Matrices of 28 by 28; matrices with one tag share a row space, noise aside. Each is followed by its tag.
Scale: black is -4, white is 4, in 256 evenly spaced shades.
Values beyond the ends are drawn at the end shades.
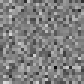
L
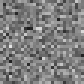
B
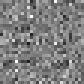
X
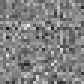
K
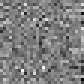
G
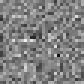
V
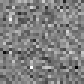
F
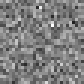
K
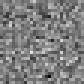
F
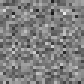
K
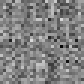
F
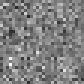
B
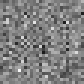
G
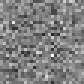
K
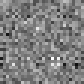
K
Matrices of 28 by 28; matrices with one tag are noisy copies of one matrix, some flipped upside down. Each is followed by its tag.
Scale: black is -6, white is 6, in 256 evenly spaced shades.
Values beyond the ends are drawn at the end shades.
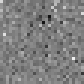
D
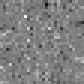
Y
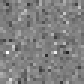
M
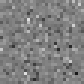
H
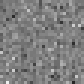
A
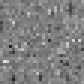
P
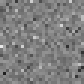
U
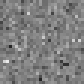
P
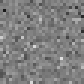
U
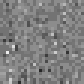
M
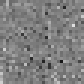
D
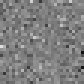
U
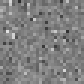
M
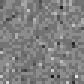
A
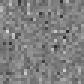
M
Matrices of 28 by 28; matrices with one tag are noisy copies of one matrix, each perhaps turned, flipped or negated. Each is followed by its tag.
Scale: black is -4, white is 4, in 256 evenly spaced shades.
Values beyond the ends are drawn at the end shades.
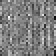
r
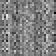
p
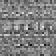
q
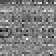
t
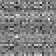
p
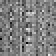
q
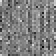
r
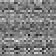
p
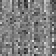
t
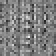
q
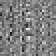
q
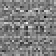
q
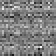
p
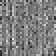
r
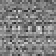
q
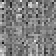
t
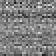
p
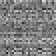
p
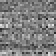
t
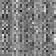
p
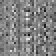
q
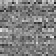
t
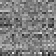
t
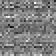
p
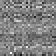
p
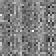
p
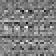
q
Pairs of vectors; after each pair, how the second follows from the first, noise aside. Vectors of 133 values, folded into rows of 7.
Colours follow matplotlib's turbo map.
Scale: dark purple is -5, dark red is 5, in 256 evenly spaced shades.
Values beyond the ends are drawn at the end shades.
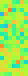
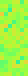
negated, shrunk.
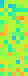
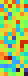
reversed, scaled up.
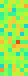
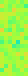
negated, shrunk.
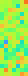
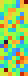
scaled up.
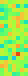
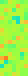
negated, partly zeroed.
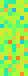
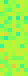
reversed, negated, shrunk.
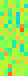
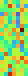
scaled up.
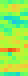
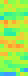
wrapped around, negated.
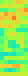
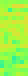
reversed, negated, shrunk.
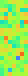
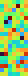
reversed, negated, scaled up.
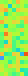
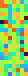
reversed, negated, scaled up.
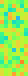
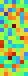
reversed, negated, scaled up.
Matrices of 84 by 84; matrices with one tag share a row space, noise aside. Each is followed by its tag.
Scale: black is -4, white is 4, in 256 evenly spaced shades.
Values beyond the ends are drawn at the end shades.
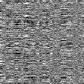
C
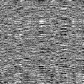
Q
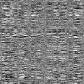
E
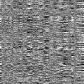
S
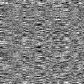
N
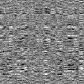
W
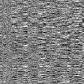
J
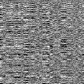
C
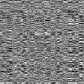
W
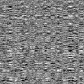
W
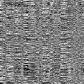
C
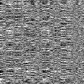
C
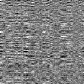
C
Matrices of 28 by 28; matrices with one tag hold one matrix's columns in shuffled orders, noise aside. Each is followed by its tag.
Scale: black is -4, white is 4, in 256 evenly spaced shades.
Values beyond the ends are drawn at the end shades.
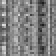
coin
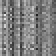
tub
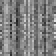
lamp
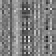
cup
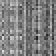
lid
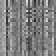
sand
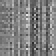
tub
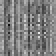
lamp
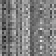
cup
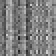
lid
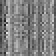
lamp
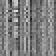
sand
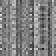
tub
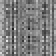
cup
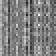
coin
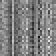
cup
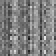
lid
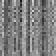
sand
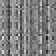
lid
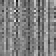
sand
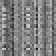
tub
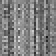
cup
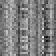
cup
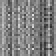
tub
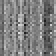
lamp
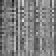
sand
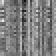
sand
